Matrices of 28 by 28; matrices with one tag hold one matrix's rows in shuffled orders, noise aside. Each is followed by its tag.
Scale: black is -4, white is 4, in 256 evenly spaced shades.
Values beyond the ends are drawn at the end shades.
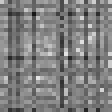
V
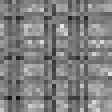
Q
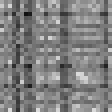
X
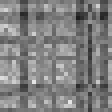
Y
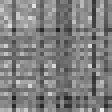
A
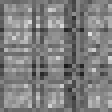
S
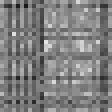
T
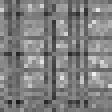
Q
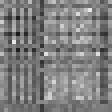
T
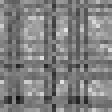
Q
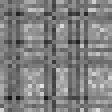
Q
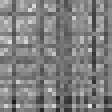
A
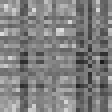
Y
